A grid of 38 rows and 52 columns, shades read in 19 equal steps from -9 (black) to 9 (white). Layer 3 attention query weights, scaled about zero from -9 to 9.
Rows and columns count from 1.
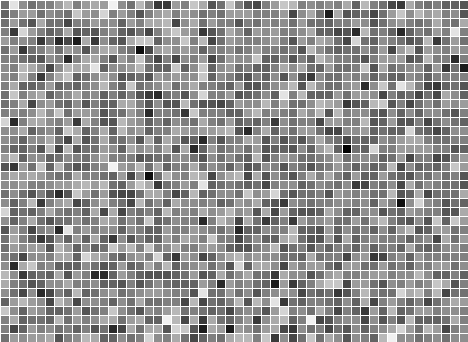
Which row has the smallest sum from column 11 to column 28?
31
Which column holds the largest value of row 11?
32
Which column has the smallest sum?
39
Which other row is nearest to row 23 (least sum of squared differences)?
9
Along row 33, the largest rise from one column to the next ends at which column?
23
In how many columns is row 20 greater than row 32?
24
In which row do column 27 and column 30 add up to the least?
25
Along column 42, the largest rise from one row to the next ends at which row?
17
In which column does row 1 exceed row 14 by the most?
2
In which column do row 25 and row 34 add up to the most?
51
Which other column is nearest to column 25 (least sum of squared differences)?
34
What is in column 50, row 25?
-2
